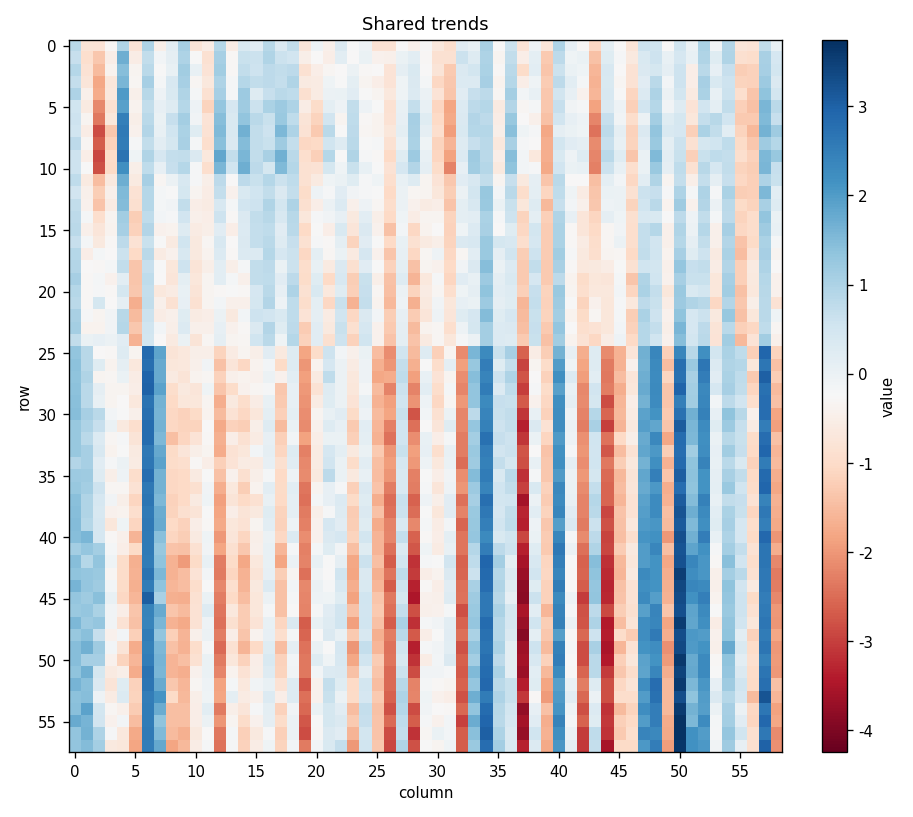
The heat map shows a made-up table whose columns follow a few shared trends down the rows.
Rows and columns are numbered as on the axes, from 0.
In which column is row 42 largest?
50
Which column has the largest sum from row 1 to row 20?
4
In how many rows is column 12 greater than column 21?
25
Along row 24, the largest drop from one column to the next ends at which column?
55
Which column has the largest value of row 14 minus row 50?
44
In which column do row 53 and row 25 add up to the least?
37
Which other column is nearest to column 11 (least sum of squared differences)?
3
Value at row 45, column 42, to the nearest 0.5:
-3
